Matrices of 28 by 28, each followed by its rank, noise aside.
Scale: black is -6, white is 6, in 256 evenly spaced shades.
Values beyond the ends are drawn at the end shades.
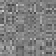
three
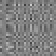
two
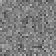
eight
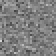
eight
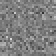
six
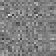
four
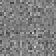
six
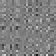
three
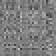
four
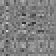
four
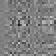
three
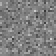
eight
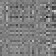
three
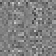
four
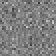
six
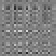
two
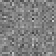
four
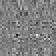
four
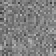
six
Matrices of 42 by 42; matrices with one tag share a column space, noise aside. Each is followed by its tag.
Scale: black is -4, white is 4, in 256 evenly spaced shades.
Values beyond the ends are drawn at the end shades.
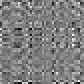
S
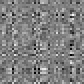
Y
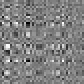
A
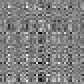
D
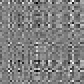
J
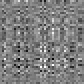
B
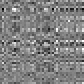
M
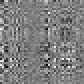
B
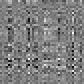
B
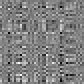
D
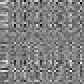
J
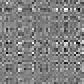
M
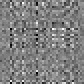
S
